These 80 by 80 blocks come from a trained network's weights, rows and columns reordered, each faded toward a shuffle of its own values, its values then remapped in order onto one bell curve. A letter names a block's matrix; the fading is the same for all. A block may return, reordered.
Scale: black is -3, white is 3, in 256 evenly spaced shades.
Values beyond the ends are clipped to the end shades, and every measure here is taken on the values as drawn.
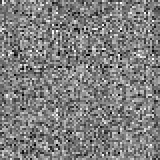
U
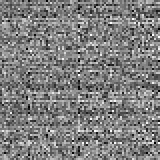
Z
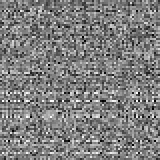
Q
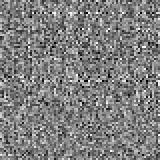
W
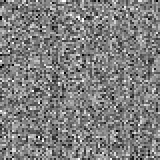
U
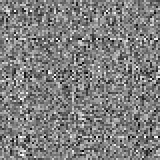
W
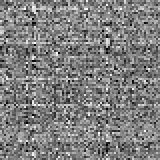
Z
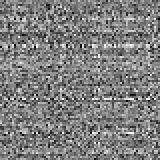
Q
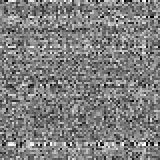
Q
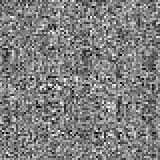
W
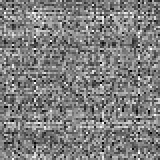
Z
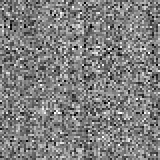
U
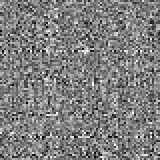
W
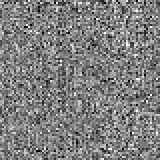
U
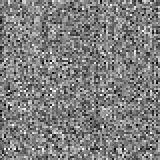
U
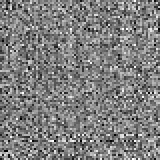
W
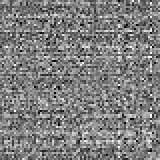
Z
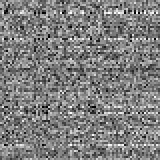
Q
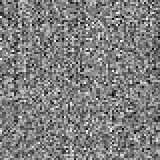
U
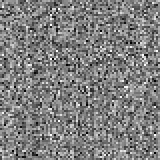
U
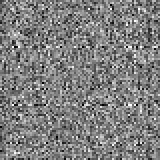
W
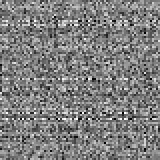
Q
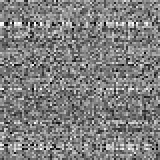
Q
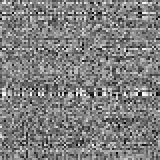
Q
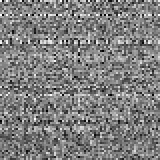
Q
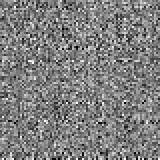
W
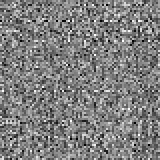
W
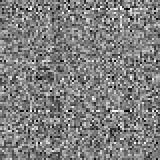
W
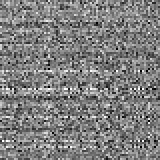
Q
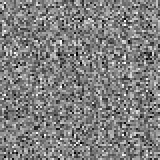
W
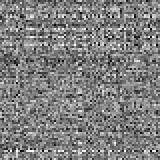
Q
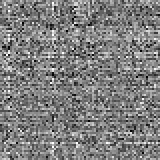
Z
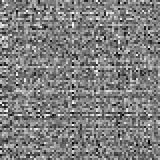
Z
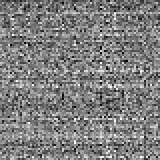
Z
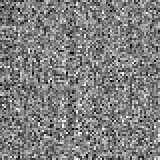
U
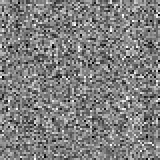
U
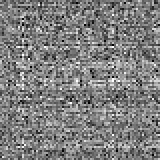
Z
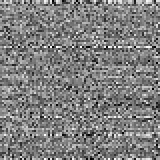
Q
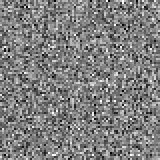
U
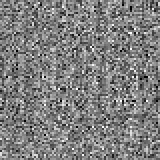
U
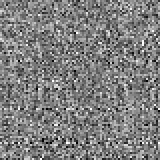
W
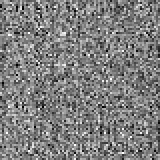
W
